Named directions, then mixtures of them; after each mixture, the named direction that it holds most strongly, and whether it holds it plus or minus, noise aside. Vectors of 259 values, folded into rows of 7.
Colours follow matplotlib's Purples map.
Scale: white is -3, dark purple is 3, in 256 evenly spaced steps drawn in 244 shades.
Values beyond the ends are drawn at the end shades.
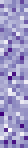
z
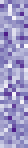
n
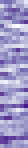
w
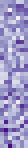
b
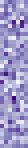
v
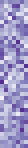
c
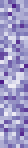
c, plus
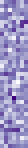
v, plus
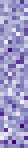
z, plus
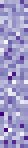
z, plus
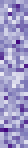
b, plus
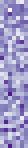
b, plus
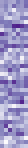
w, minus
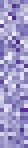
c, plus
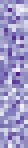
b, minus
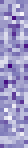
n, minus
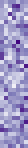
c, plus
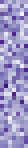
n, minus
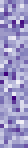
v, plus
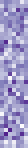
z, minus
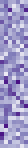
c, minus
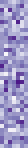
v, minus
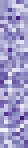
b, minus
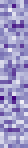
v, plus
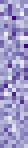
n, minus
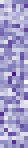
z, plus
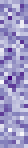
c, minus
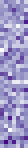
z, plus
